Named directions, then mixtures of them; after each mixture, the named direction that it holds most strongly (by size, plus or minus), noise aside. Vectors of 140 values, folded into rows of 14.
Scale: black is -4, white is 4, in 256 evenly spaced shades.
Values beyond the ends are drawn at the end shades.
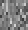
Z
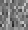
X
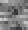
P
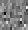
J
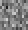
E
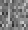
X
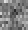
P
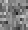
P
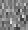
Z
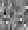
J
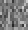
X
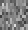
Z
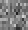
Z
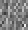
X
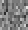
Z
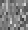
Z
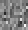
J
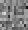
J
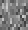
Z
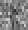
X
